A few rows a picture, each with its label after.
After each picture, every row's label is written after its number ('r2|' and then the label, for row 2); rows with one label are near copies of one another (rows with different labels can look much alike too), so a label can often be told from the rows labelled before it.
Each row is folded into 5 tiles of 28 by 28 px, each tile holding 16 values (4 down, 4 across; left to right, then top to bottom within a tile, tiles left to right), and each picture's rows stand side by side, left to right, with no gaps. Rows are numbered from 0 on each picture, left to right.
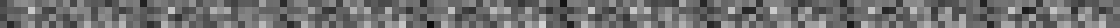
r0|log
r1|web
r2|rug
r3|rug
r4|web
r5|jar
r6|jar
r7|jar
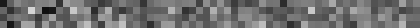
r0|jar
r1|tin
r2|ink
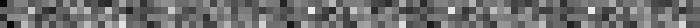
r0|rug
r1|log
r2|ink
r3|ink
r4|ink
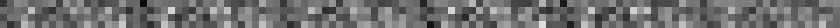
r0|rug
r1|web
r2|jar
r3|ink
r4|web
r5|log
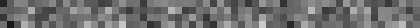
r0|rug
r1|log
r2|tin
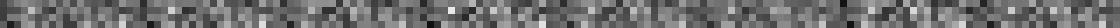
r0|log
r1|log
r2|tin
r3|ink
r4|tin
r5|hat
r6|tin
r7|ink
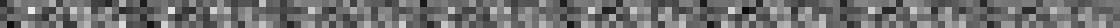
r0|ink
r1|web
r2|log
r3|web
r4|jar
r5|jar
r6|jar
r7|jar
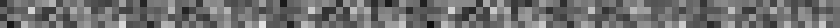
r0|ink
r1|hat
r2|tin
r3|tin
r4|hat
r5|log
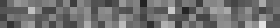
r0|log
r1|hat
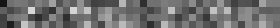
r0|web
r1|web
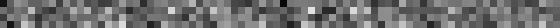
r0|rug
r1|ink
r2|web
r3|log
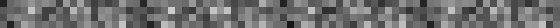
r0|tin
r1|web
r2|rug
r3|tin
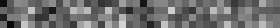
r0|rug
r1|web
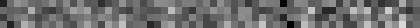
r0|rug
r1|log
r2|rug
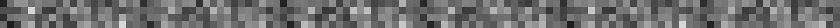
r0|log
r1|tin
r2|web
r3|rug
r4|log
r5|tin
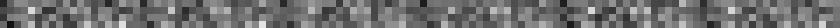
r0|log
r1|hat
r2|tin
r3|web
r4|web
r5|log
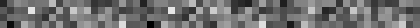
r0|ink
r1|ink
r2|tin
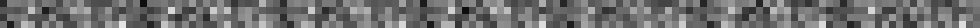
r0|hat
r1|web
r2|hat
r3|hat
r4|rug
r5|tin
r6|log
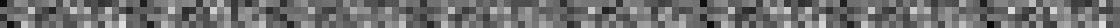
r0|rug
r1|tin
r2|rug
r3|web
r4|jar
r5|rug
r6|web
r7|ink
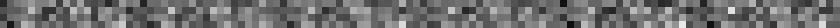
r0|tin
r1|web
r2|hat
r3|jar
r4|rug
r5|ink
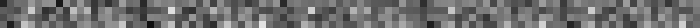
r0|tin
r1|log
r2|web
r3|log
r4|log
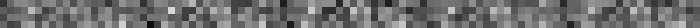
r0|log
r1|ink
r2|tin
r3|web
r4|tin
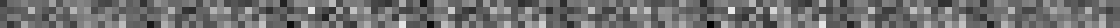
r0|ink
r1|rug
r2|ink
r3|rug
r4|web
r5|ink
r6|rug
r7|rug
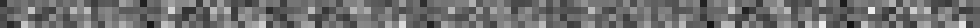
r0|web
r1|tin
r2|hat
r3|ink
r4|log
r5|hat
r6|ink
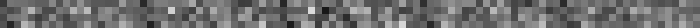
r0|web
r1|ink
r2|hat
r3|tin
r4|web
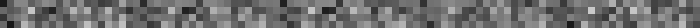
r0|rug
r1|jar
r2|jar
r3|tin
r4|ink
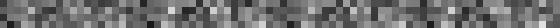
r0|rug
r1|tin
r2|tin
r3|hat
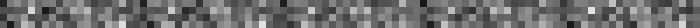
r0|hat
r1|hat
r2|web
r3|web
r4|ink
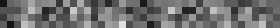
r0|tin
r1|jar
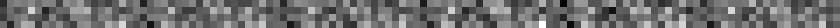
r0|hat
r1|rug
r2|log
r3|hat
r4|rug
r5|ink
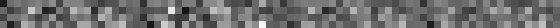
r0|jar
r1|hat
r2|jar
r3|rug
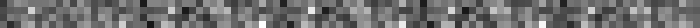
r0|log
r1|hat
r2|hat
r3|hat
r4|web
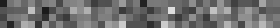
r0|hat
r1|web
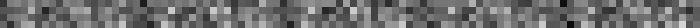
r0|hat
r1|web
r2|tin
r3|ink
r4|rug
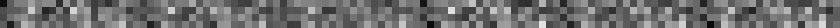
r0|tin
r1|ink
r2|log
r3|ink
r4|rug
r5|rug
